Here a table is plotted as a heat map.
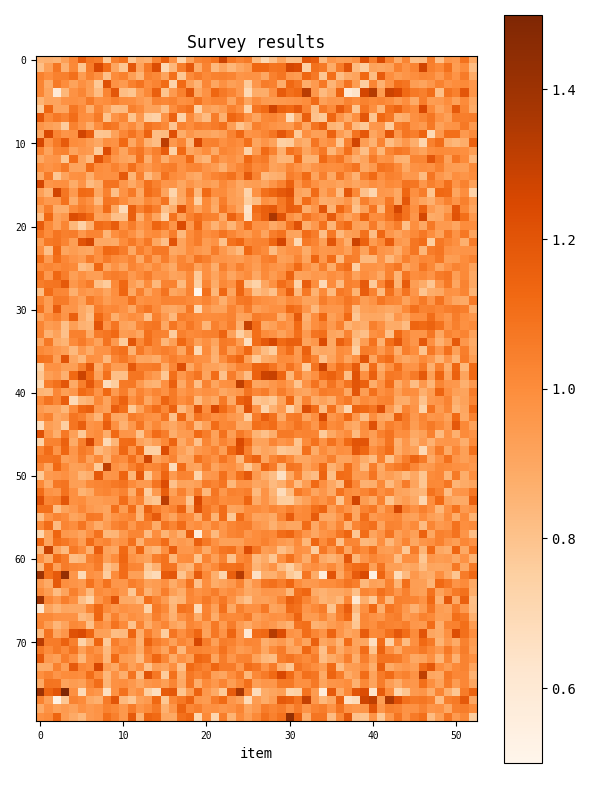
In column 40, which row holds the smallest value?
62
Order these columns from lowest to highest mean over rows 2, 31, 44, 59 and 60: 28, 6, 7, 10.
6, 28, 10, 7
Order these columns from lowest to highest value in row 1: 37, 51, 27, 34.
51, 34, 27, 37
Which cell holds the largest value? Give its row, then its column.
76, 3
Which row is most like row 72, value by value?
45
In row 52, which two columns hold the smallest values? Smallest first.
29, 13
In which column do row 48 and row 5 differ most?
13
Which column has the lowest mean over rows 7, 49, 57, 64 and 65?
38
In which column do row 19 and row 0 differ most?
28
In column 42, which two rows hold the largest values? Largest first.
77, 4
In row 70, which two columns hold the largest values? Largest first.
0, 19
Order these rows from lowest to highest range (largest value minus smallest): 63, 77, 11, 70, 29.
29, 63, 11, 70, 77
